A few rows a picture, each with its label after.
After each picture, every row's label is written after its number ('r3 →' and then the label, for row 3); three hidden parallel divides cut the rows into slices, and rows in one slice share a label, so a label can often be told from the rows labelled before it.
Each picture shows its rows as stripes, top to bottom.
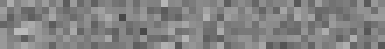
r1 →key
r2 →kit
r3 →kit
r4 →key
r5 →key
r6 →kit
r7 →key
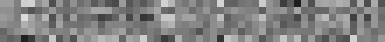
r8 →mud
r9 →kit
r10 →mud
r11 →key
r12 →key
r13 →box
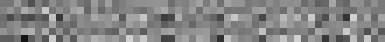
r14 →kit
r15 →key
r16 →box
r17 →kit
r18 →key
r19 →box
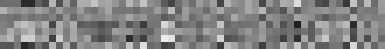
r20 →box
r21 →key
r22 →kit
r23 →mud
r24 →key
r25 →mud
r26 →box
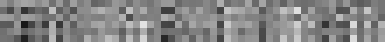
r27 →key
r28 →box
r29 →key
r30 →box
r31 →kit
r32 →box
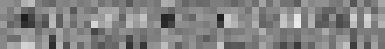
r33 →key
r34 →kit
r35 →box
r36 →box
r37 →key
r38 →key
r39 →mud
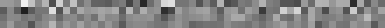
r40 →mud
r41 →box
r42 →kit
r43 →kit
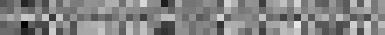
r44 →box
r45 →kit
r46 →mud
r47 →box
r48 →box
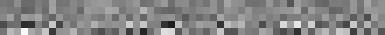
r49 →kit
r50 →kit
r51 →key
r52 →box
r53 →mud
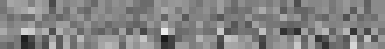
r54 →key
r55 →key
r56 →kit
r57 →key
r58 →mud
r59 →box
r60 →box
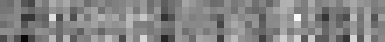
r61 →kit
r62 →kit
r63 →box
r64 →kit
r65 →kit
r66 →box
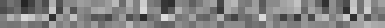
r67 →box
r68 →box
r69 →mud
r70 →kit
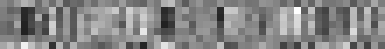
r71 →key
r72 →box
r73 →box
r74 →box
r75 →box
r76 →kit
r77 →mud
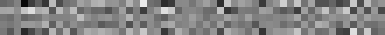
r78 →box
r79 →mud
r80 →kit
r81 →key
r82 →box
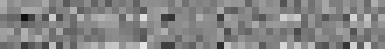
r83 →key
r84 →key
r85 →box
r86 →kit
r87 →key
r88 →key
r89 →box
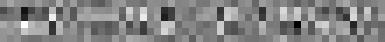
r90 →key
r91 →box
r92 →box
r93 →mud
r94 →mud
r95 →kit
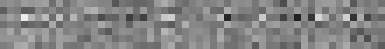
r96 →key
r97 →kit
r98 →mud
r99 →kit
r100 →key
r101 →key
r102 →key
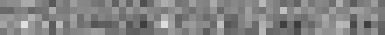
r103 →key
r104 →kit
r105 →key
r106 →mud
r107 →key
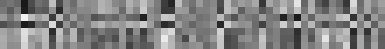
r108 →box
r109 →box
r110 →mud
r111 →box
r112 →mud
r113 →mud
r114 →mud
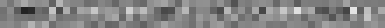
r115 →key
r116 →box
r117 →kit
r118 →key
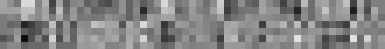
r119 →mud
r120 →mud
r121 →key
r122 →box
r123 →kit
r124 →box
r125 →kit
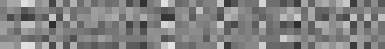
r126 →mud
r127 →kit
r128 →box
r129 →mud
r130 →key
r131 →kit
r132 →mud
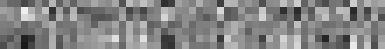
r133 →box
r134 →mud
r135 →mud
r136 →kit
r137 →kit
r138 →box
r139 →box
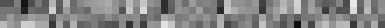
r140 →box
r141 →box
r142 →key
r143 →mud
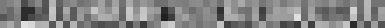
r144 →kit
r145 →box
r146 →box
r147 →mud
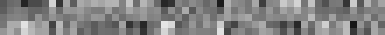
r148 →box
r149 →kit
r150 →kit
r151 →mud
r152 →mud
